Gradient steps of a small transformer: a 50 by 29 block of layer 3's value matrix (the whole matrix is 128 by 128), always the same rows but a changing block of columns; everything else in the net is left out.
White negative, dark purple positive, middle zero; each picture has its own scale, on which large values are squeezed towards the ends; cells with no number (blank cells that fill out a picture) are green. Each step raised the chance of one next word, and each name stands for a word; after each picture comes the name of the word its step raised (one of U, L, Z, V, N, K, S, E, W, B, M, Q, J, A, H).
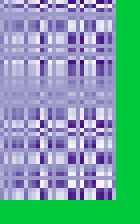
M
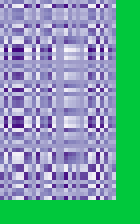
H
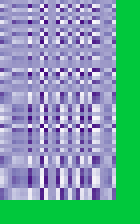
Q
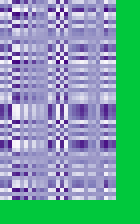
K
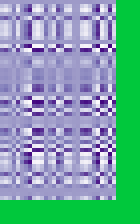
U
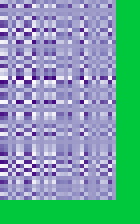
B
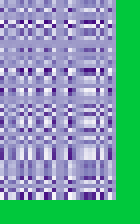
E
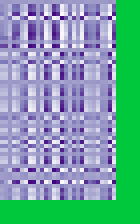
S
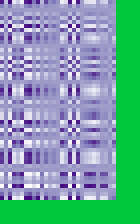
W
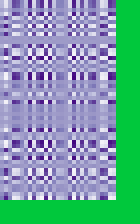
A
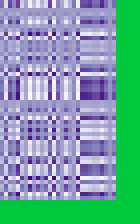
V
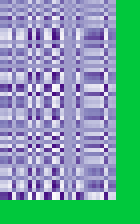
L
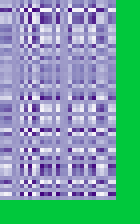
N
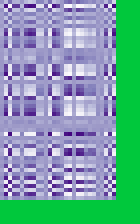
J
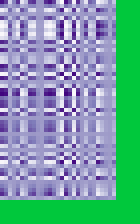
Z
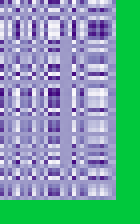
Z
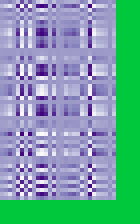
J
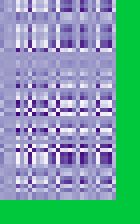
U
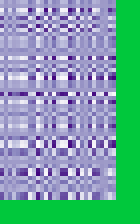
A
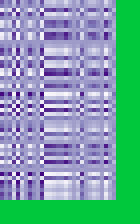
Z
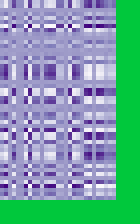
W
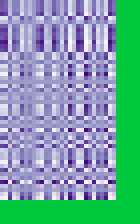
S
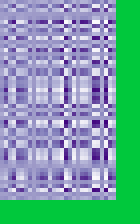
E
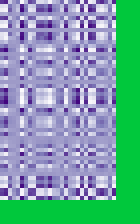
H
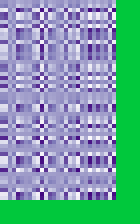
K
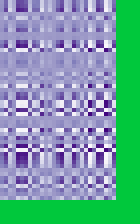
U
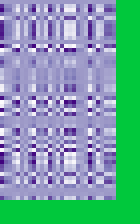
U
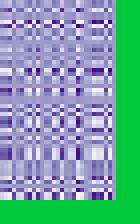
E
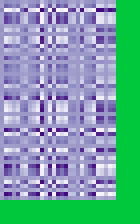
N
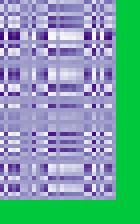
L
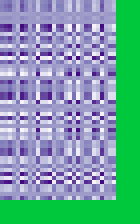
V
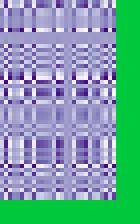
B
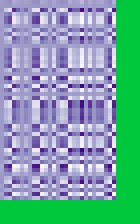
N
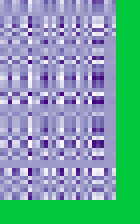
A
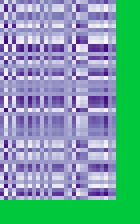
H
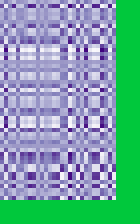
H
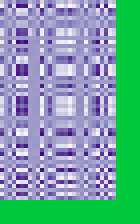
J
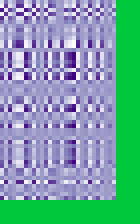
S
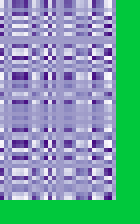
A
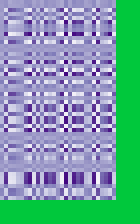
Q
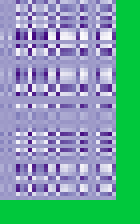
L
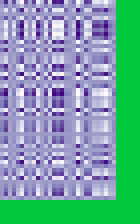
Z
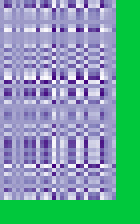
B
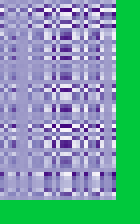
K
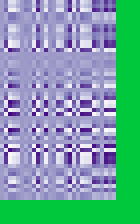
U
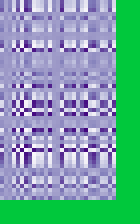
U
